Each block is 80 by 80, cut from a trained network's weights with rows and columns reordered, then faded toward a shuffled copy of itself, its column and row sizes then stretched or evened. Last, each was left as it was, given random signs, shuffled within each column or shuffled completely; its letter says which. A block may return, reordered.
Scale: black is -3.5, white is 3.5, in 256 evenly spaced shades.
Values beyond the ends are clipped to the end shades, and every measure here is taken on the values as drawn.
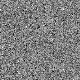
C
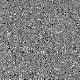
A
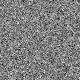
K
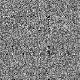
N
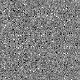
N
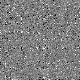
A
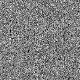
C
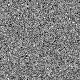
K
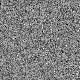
K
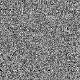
A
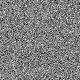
K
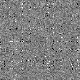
N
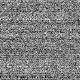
N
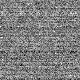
N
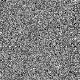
A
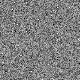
C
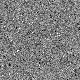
K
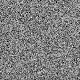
K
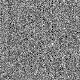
C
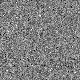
K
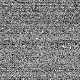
N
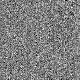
C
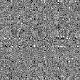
N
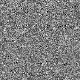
A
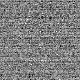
N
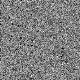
C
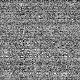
N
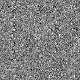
A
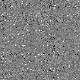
A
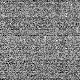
N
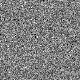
A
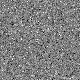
K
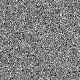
K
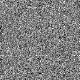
A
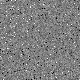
K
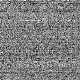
N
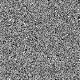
C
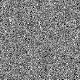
A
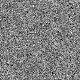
C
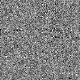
A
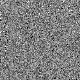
C
